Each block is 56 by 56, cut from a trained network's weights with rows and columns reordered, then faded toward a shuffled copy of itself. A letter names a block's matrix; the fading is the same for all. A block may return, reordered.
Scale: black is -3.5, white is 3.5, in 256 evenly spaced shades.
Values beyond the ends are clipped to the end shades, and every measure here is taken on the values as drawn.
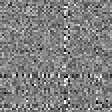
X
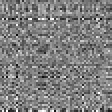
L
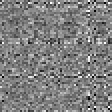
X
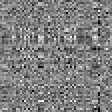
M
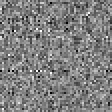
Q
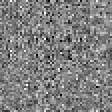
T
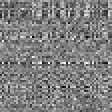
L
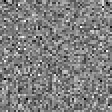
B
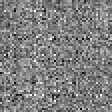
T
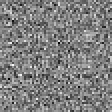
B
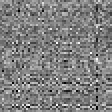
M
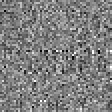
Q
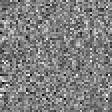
B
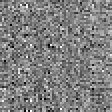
T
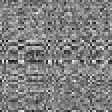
L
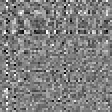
X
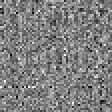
T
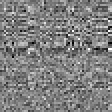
M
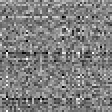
M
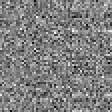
B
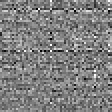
M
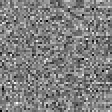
B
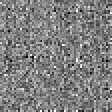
T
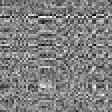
L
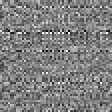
L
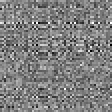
L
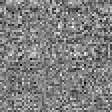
B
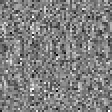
B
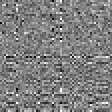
X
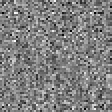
Q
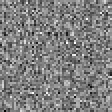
Q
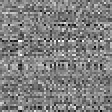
M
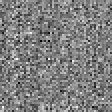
Q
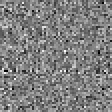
Q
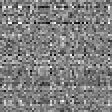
M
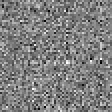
B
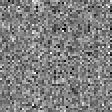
T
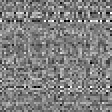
L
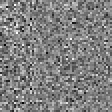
B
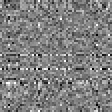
X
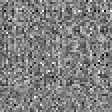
T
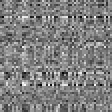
L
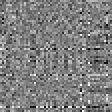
X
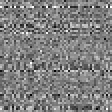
L
